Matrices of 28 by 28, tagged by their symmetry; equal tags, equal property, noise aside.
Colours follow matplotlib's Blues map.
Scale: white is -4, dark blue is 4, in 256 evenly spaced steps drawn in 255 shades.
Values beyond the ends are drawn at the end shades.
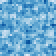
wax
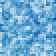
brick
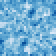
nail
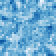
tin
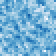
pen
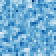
nail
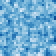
tin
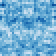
wax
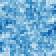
nail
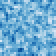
tin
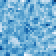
pen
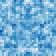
wax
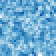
pen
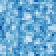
brick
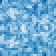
brick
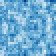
brick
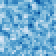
tin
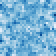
nail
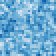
tin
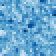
pen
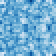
brick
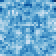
wax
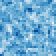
tin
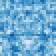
wax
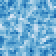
nail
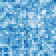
pen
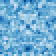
wax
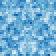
wax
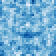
wax
